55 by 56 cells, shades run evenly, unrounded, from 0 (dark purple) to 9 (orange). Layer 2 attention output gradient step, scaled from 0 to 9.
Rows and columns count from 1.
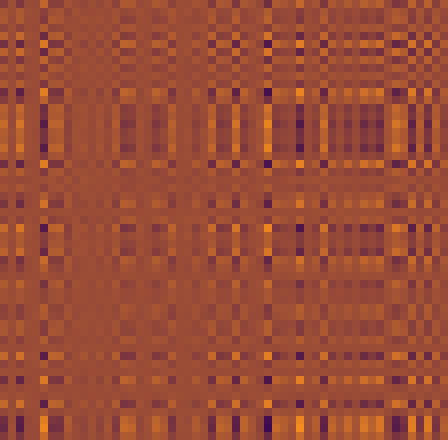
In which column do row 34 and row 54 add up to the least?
34
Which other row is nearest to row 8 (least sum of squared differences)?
13
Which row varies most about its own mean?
54
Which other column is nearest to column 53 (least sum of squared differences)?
22
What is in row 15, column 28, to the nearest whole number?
4
